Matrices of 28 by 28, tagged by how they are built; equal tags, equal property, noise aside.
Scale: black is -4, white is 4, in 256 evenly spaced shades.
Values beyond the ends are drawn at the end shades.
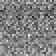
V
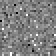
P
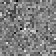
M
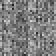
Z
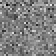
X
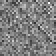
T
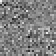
M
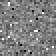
P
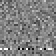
X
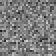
V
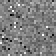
P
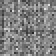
Z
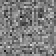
Z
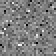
P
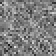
T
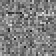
X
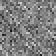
T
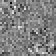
M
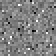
P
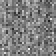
Z
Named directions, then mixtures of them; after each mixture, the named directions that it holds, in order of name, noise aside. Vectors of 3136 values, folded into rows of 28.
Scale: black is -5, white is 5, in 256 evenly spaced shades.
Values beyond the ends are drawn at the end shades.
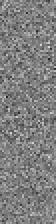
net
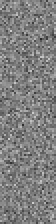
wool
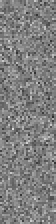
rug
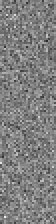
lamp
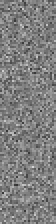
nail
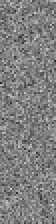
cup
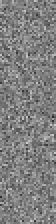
rug.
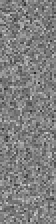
nail, rug.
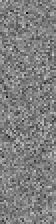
lamp, net, rug.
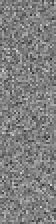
lamp, nail, rug.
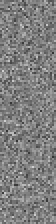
nail.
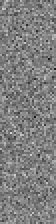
net, wool.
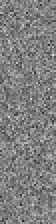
net, rug.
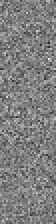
net.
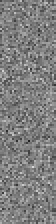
nail, rug.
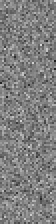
cup, lamp, net.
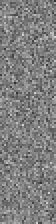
cup, wool.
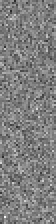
lamp.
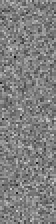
cup, nail, rug.
